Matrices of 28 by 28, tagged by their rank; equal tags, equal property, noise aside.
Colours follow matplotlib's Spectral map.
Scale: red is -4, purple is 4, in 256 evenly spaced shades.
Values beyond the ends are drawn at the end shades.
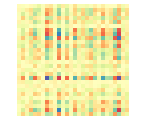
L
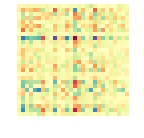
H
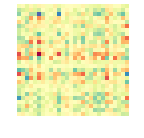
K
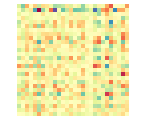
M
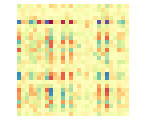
L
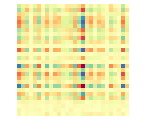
L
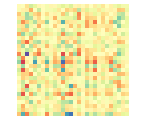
K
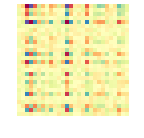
L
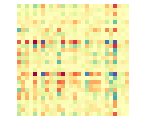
H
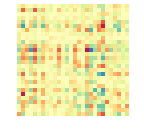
H
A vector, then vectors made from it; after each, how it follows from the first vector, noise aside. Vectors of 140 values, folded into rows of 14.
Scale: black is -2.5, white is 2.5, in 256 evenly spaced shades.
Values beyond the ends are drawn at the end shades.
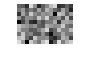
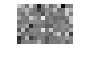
reversed, partly zeroed.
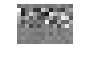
wrapped around, negated, partly zeroed.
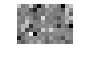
reversed, partly zeroed.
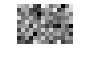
reversed.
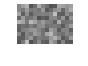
negated, shrunk.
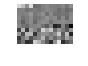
reversed, partly zeroed.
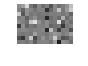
negated, partly zeroed.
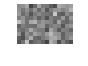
negated, shrunk.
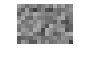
wrapped around, shrunk.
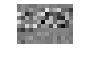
wrapped around, partly zeroed.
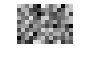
reversed.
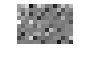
negated, partly zeroed.
